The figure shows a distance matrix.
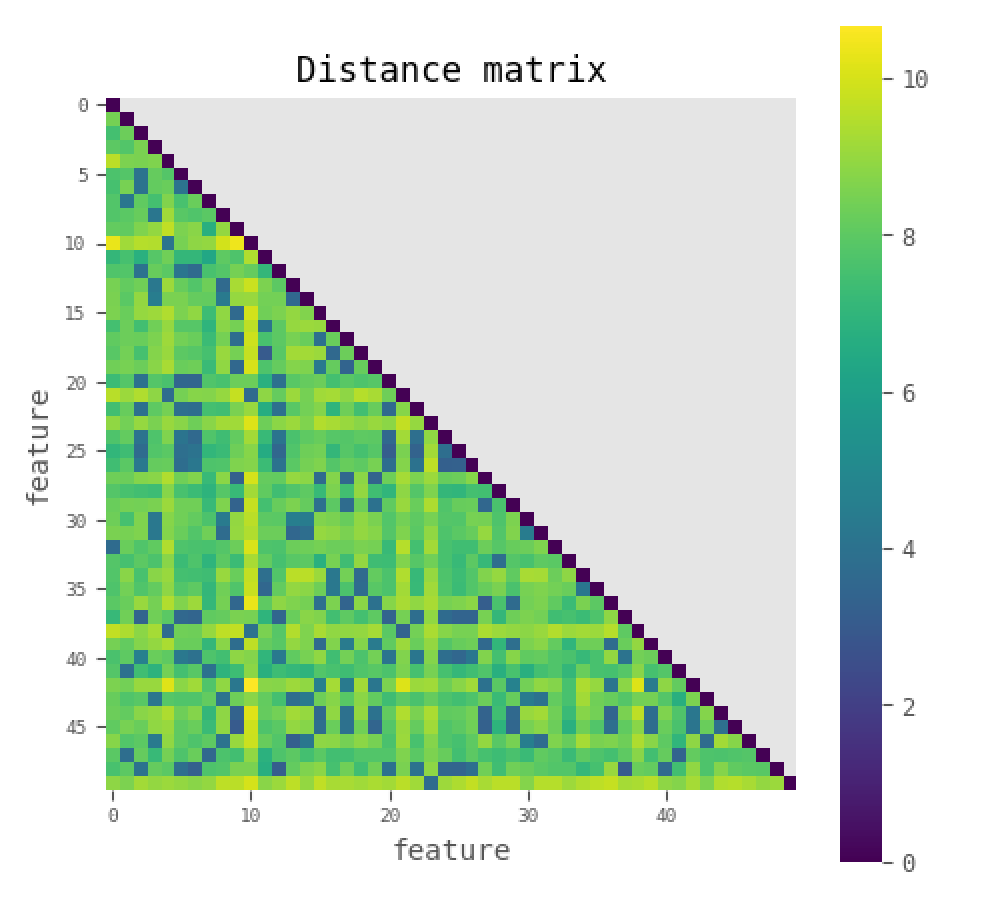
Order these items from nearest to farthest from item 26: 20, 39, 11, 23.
20, 11, 39, 23
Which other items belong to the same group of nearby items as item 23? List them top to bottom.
49
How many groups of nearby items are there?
9
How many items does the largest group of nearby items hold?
12
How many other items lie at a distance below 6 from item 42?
10
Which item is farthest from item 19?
10
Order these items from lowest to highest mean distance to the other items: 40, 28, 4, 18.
40, 28, 18, 4
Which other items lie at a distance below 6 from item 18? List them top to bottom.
11, 16, 34, 35
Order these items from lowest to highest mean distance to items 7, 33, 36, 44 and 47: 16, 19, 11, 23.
19, 11, 16, 23
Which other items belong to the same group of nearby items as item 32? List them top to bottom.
0
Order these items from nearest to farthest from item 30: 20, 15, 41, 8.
8, 41, 20, 15
